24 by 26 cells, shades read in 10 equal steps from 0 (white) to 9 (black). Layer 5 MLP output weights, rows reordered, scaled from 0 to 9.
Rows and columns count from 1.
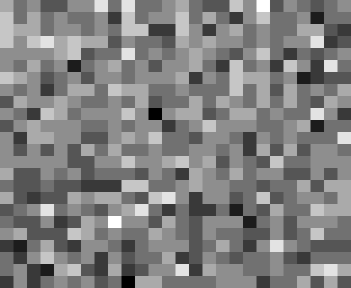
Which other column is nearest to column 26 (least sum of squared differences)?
12
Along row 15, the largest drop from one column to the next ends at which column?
15
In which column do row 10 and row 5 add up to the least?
10
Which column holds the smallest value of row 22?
4
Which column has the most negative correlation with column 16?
11
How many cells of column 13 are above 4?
12
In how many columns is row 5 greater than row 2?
9
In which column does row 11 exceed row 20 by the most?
24
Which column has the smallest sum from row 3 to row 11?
18
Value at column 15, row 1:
5
